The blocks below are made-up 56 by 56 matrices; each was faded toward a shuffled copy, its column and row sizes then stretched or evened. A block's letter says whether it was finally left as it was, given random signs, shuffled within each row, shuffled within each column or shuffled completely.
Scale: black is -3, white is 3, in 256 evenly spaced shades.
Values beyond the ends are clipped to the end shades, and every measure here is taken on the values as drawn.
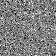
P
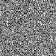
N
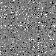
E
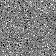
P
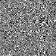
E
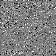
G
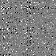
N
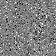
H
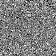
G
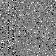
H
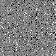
E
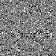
N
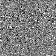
G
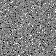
P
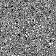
H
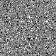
E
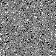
H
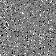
H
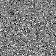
G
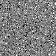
H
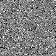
G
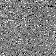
G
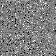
H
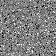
P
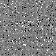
E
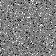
P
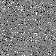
G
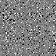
N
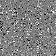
E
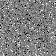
P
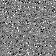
G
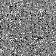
E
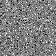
P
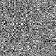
N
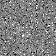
H
